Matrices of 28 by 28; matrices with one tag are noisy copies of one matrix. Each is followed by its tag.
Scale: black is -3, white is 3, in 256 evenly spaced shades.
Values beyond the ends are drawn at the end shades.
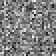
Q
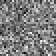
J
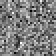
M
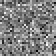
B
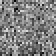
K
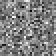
M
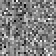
J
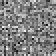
Q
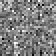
K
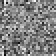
Q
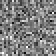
J
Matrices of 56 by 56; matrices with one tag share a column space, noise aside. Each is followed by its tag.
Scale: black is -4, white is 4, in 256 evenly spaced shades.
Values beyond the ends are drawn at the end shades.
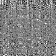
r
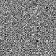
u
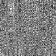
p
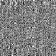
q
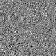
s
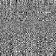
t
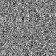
s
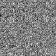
s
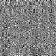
q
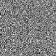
u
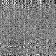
r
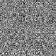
s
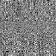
t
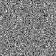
s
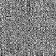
p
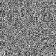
s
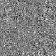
s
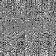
t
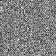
u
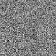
u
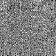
p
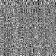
q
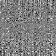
t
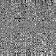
t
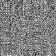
p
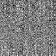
p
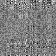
r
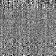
r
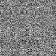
u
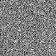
u
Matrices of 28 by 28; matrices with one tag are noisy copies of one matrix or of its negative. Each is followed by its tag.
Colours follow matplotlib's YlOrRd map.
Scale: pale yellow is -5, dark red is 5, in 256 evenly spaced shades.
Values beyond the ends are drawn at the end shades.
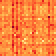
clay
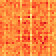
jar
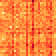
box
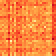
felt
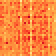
jar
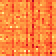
box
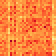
felt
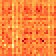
clay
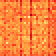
jar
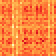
clay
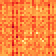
clay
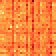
box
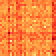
felt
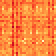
clay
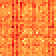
clay
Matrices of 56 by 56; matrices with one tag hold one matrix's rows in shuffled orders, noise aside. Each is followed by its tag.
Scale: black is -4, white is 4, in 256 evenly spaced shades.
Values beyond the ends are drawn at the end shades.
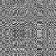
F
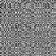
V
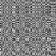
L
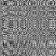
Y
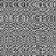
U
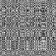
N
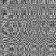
Y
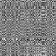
N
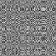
N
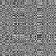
F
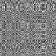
N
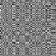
L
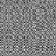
U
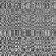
V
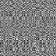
U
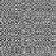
V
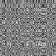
N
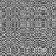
N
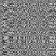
Y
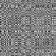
V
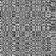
L
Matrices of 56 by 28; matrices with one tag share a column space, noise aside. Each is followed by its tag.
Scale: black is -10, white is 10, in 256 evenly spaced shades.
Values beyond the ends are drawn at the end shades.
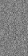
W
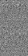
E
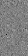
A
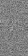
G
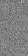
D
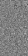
E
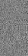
W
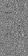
W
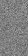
D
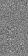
E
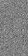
A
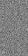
D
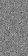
W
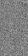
A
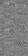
A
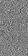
G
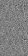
E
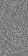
E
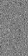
A
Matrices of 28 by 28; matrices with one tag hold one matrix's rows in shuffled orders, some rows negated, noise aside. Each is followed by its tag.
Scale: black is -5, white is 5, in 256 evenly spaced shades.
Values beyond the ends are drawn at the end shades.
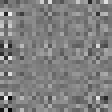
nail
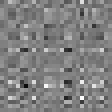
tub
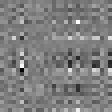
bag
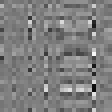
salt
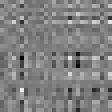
bag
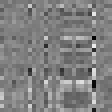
salt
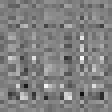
tub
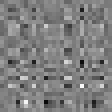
tub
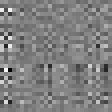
nail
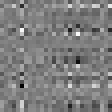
bag
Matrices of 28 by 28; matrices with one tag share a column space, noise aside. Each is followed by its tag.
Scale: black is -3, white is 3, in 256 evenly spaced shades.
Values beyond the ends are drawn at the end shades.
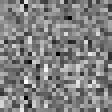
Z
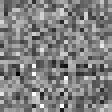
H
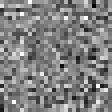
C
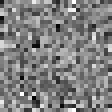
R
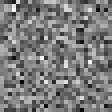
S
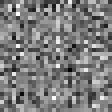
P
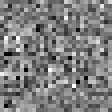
Z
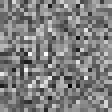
Z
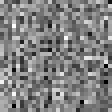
P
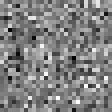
C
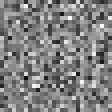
Z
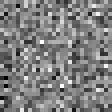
C
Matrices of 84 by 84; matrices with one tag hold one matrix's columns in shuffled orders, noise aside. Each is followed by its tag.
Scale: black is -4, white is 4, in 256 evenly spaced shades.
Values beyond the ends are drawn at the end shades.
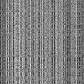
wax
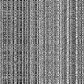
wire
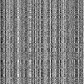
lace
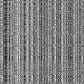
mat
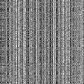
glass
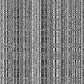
lace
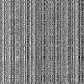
mat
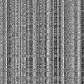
wax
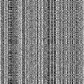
wire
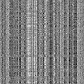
wax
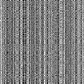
wire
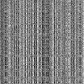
wax
